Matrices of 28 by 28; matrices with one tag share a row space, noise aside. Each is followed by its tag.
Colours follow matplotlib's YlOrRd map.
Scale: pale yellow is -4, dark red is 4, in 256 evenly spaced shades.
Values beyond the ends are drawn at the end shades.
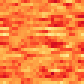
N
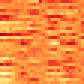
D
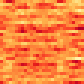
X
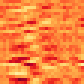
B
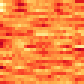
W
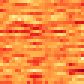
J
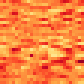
N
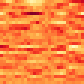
J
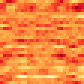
X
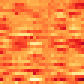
J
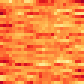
W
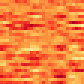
J
